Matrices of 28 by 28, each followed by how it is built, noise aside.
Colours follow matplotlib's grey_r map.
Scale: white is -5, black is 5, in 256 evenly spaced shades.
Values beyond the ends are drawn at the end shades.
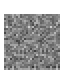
repeating columns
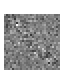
banded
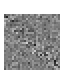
banded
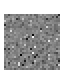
sparse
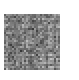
blocks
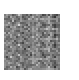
repeating rows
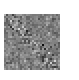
banded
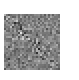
banded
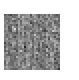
blocks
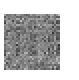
blocks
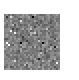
sparse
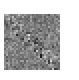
banded
